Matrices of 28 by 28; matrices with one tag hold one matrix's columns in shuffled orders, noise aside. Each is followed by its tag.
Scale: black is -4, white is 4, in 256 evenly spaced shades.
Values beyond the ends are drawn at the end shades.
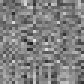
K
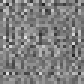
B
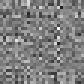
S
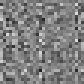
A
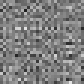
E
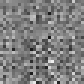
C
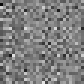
E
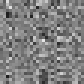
S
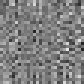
K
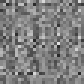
B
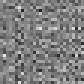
E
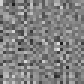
K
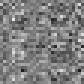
A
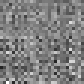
C
